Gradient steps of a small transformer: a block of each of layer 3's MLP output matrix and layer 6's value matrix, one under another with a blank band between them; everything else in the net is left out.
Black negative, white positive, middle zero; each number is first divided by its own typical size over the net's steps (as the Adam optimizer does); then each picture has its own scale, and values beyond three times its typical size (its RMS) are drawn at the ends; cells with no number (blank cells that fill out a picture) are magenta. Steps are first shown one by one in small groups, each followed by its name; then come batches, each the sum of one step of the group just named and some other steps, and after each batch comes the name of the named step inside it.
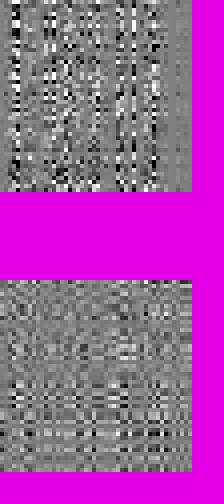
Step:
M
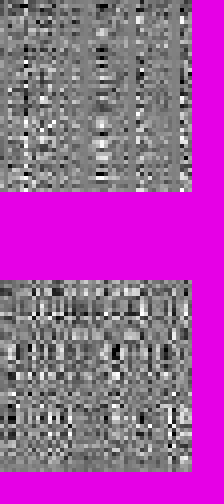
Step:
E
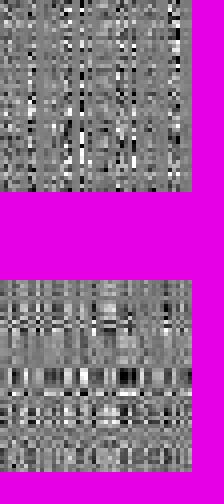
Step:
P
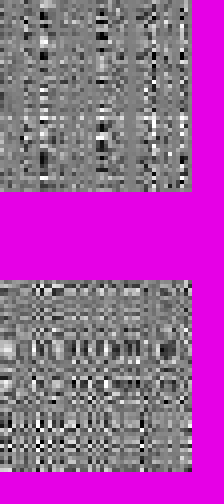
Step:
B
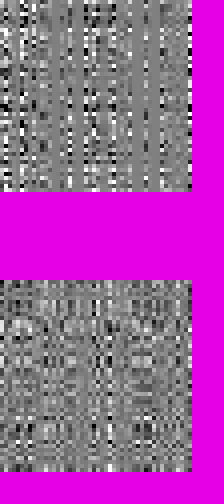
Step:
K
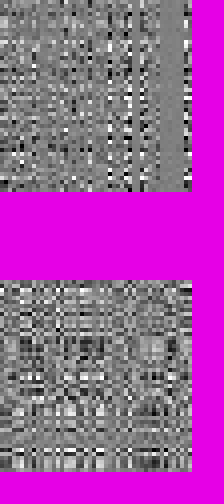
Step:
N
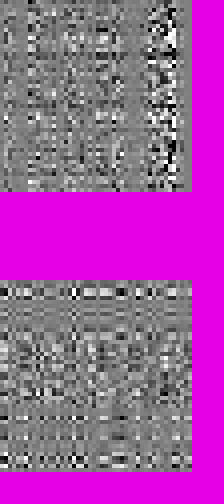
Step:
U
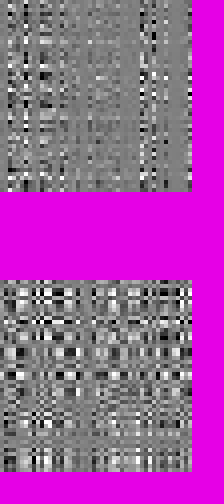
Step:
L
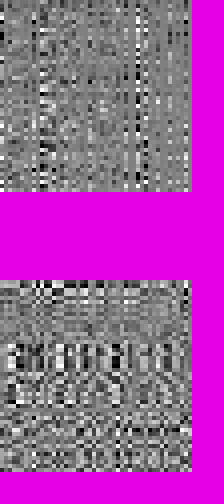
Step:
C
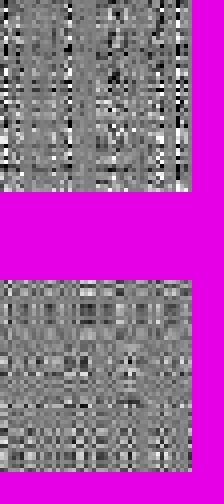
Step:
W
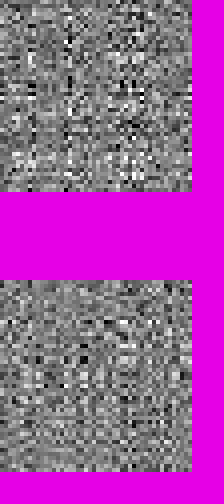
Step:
N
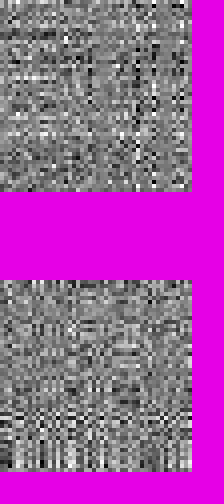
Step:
M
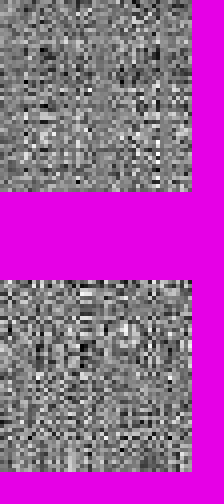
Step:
N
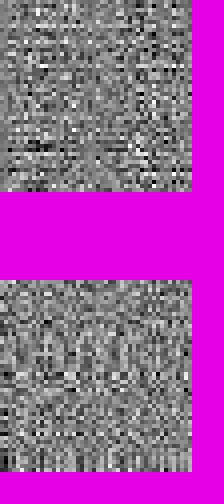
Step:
L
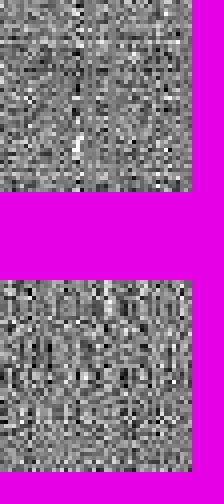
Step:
P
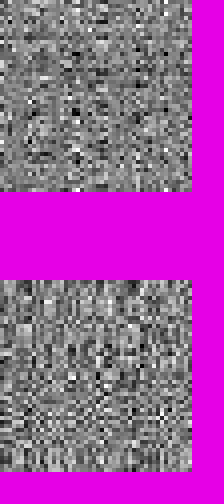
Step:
B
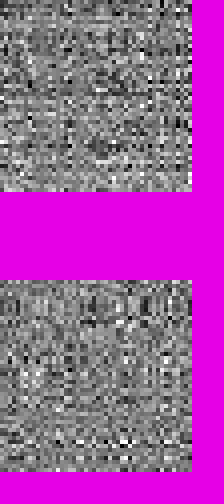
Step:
W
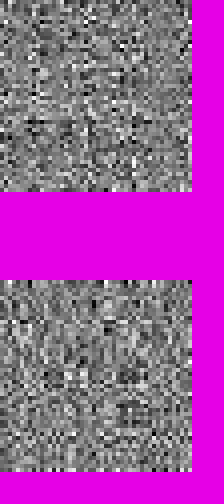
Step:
P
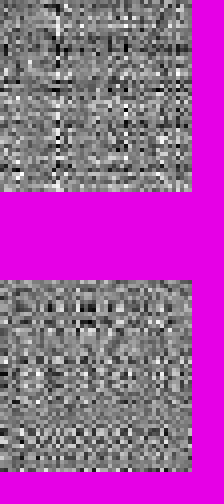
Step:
W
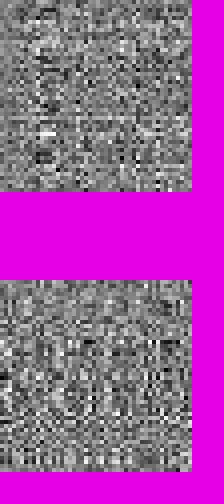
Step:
B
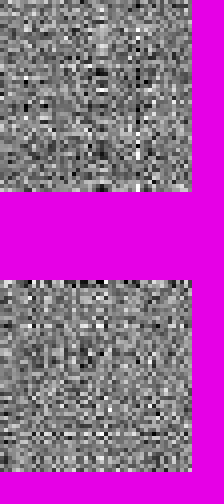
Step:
C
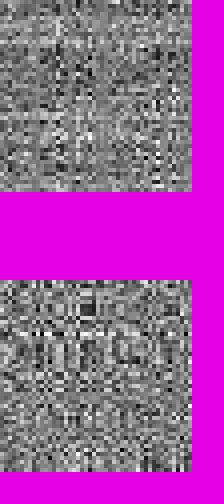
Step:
N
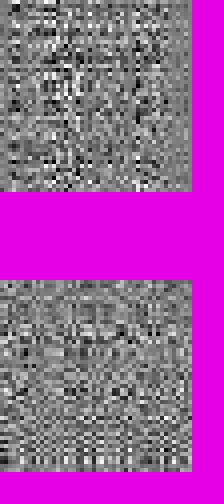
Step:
M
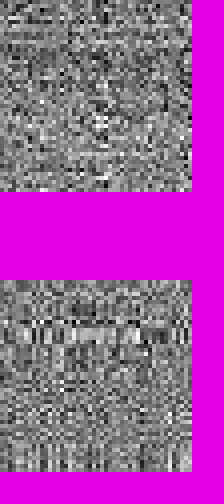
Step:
E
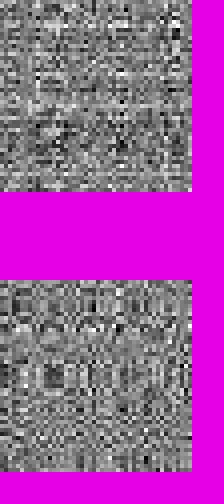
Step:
P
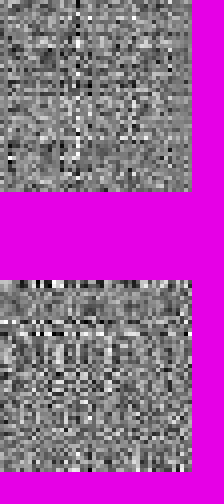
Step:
C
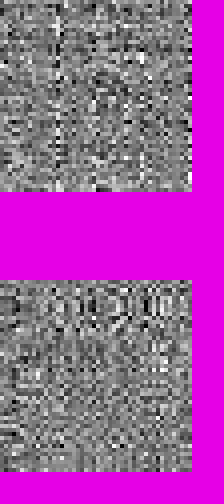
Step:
N
